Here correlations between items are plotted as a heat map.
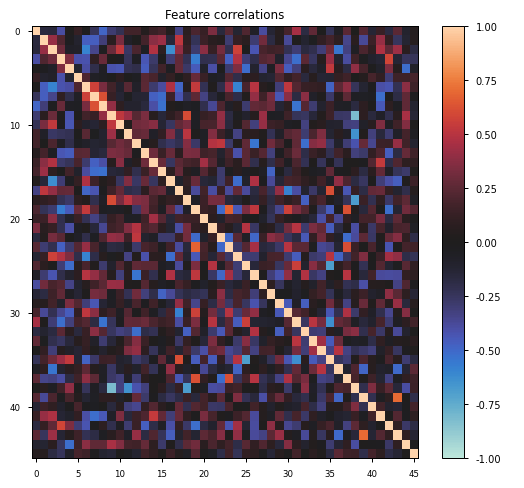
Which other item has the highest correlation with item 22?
12
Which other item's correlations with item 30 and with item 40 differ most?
17
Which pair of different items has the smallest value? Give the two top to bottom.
9, 38
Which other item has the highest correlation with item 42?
3
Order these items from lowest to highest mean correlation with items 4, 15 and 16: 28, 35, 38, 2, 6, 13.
28, 2, 6, 13, 38, 35
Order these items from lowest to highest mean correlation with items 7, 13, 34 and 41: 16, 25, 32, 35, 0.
35, 32, 0, 16, 25
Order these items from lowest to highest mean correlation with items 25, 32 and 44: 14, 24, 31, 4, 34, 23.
4, 24, 34, 14, 31, 23
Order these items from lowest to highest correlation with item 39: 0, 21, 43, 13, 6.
13, 6, 21, 0, 43
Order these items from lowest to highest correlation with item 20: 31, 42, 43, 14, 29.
42, 31, 29, 43, 14
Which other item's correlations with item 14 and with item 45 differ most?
2
